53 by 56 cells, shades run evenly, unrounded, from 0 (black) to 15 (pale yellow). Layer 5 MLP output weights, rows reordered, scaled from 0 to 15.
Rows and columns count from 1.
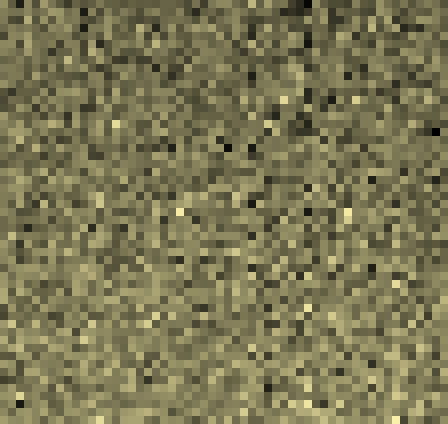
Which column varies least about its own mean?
10
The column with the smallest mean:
34
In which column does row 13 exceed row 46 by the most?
36
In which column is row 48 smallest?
19
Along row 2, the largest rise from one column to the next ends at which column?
12
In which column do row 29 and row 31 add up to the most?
50
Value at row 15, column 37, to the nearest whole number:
8
